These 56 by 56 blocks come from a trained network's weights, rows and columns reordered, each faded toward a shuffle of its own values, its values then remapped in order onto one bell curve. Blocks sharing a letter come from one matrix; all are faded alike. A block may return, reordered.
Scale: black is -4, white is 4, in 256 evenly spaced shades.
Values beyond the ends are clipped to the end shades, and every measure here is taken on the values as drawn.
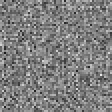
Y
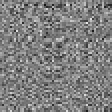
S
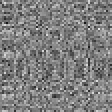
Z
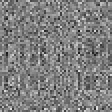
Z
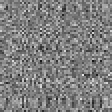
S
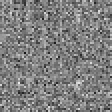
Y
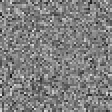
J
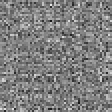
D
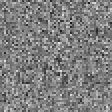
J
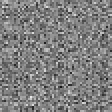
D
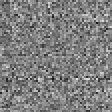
Y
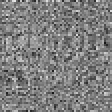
D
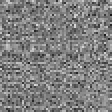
D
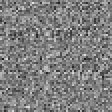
S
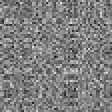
D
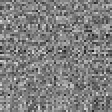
S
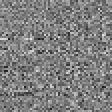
S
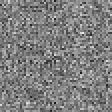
Y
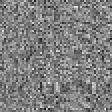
D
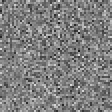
J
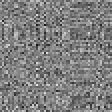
Z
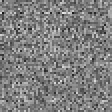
J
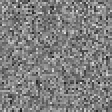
J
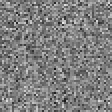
J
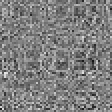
Z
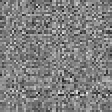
Z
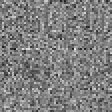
Y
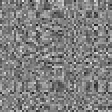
S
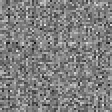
Y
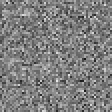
J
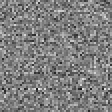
J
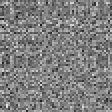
D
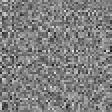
S
